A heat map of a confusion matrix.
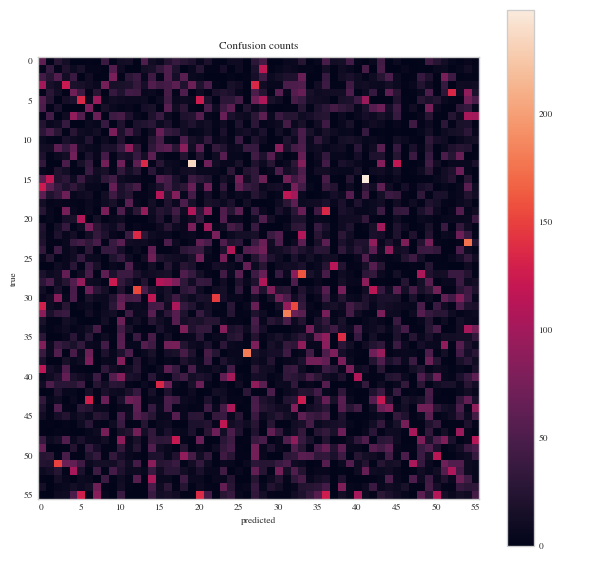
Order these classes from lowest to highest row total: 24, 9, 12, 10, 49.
10, 9, 12, 49, 24
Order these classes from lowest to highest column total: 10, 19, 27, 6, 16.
6, 19, 16, 10, 27
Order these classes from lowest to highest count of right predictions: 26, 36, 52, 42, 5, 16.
42, 16, 26, 36, 52, 5
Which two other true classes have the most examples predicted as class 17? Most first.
48, 31
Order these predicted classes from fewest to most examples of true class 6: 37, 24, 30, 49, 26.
30, 26, 37, 24, 49
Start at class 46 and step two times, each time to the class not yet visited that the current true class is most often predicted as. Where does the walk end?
54
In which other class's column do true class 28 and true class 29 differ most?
12
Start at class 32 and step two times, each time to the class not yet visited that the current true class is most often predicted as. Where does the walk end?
0
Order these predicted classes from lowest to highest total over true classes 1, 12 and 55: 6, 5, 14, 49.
6, 49, 14, 5
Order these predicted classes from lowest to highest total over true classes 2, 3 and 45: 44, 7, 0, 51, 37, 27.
37, 7, 44, 51, 0, 27
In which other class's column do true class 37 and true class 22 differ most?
26
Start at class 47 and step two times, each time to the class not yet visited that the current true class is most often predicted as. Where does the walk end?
14
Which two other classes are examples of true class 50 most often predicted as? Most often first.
18, 27
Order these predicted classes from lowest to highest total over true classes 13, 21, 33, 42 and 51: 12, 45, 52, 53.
52, 53, 12, 45
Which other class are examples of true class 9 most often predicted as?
15
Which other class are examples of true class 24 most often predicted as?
44
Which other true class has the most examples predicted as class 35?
38
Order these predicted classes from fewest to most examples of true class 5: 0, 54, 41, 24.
24, 0, 54, 41
